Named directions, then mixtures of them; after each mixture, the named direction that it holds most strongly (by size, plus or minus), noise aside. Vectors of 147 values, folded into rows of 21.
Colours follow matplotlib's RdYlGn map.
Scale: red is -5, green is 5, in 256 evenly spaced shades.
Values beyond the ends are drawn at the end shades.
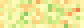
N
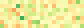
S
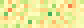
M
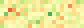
M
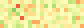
S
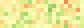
N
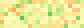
S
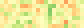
N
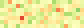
N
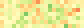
N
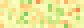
N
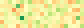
S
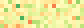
S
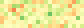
S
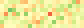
M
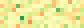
S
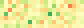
M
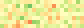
S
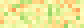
N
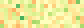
S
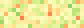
S
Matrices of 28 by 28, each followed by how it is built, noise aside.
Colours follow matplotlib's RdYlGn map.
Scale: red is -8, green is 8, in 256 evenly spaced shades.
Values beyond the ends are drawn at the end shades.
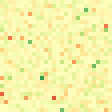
sparse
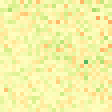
upper triangular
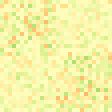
block diagonal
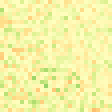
lower triangular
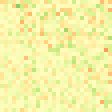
upper triangular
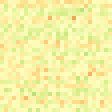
blocks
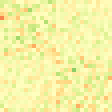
block diagonal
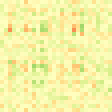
low rank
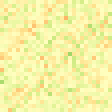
Hankel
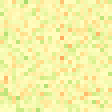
repeating rows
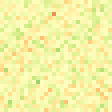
Hankel
